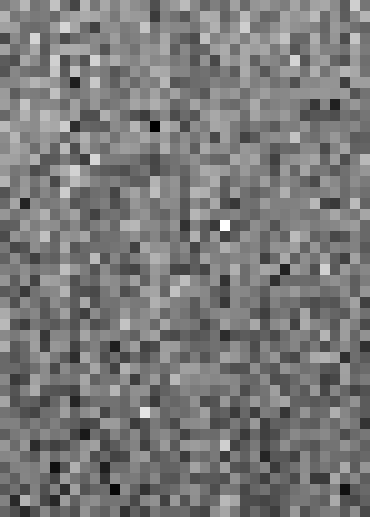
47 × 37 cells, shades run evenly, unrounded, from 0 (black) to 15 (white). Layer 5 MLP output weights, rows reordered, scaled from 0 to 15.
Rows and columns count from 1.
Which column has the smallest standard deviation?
31
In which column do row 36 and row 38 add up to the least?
29
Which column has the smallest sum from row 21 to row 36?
8
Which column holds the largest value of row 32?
1
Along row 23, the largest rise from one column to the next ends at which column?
15
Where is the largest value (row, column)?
21, 23
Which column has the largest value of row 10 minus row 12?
16
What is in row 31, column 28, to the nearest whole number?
4
